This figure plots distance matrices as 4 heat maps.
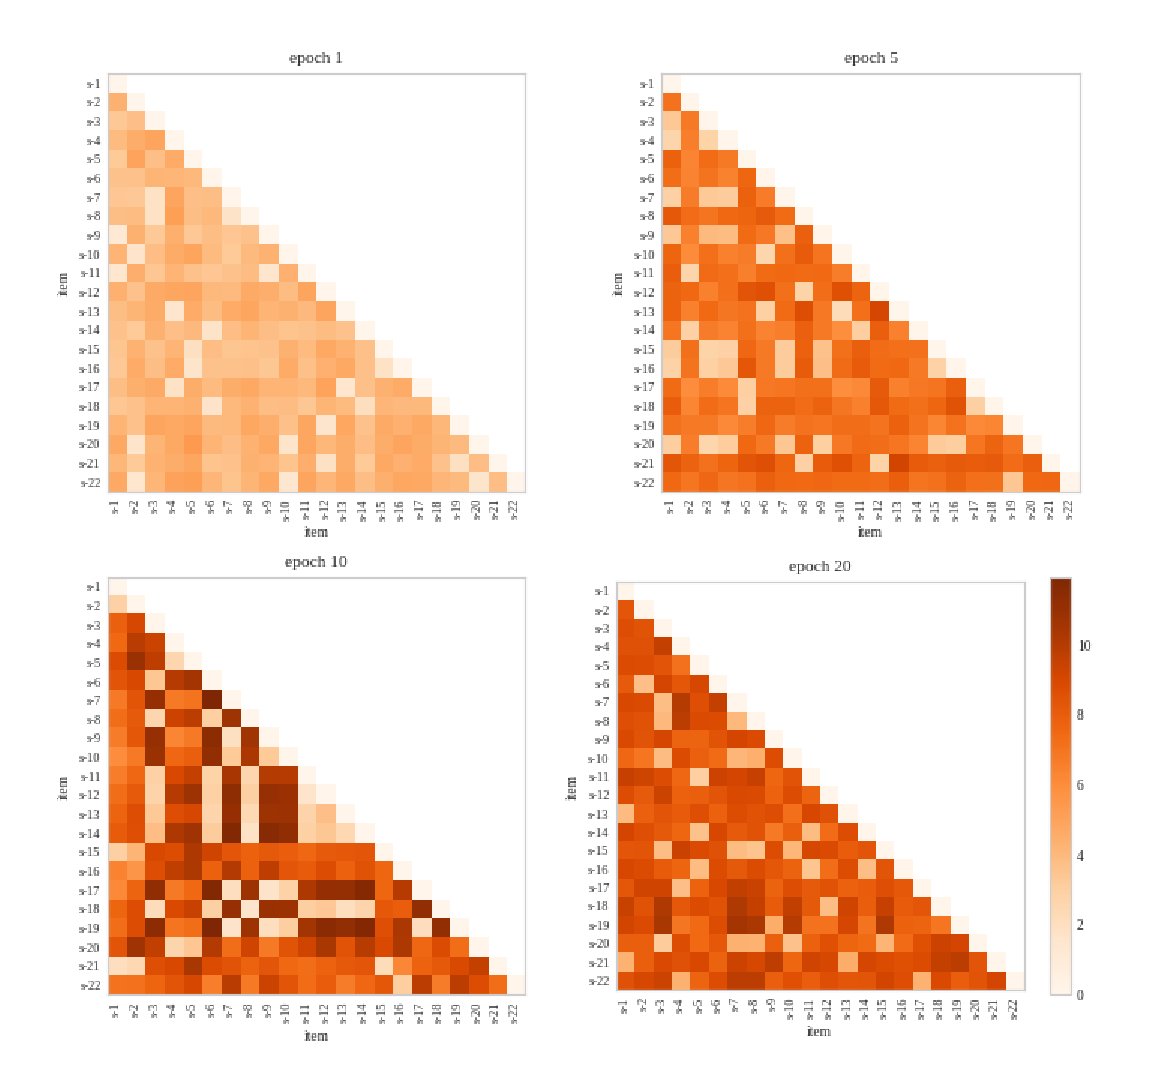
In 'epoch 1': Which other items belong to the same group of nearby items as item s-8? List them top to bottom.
s-3, s-7
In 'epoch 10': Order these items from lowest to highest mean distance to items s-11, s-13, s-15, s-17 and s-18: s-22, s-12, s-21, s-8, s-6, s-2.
s-8, s-12, s-6, s-21, s-2, s-22
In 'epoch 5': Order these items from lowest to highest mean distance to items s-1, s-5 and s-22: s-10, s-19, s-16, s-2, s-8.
s-19, s-16, s-2, s-10, s-8
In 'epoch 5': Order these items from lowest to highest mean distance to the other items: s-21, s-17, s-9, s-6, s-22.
s-9, s-17, s-6, s-22, s-21
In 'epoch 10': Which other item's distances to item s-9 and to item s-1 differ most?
s-21
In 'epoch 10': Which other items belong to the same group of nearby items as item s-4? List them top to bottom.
s-5, s-20
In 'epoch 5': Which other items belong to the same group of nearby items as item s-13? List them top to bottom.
s-6, s-10
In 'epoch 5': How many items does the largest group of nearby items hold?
8
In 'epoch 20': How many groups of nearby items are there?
7
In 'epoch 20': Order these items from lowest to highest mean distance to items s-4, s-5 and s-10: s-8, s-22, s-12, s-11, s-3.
s-11, s-22, s-3, s-8, s-12
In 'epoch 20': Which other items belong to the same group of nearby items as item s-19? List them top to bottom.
s-9
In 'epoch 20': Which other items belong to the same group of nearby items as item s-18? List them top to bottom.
s-12
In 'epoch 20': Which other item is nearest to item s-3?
s-20
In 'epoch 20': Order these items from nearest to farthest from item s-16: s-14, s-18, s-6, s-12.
s-14, s-12, s-18, s-6
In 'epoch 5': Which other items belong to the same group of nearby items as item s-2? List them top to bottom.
s-11, s-14
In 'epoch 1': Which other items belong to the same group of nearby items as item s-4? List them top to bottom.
s-13, s-17
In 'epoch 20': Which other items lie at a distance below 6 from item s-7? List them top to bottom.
s-3, s-8, s-10, s-15, s-20
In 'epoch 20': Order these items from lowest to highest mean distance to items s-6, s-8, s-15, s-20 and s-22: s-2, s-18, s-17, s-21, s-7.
s-7, s-2, s-17, s-21, s-18
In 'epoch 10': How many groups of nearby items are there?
5
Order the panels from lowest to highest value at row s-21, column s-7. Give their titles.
epoch 1, epoch 5, epoch 10, epoch 20
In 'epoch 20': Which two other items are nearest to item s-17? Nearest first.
s-4, s-22
